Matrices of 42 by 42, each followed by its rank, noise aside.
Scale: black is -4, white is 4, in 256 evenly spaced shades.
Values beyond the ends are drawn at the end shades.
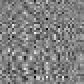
four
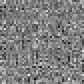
seven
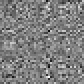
five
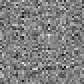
five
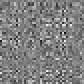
four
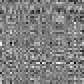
four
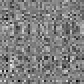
five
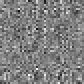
five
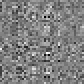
six
